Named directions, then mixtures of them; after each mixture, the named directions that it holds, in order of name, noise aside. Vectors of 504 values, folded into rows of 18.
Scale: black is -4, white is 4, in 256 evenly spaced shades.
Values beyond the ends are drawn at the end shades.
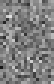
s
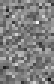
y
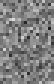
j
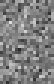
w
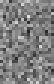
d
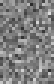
j, w.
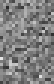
d, w, y.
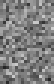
s, w, y.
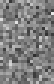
d, w.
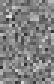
j, s, y.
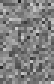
j, s.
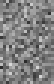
d, s, w.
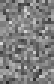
w.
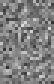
j, w.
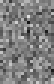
d.
